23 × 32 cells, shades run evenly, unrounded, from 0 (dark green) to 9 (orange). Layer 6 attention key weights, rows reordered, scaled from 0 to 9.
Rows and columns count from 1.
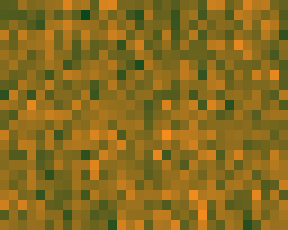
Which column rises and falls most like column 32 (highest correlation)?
23
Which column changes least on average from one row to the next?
28
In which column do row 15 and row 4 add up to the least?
32
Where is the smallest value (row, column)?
2, 10
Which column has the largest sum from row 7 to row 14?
24
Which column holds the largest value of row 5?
27
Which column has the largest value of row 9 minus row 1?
18
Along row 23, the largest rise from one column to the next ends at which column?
14
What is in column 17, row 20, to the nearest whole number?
6
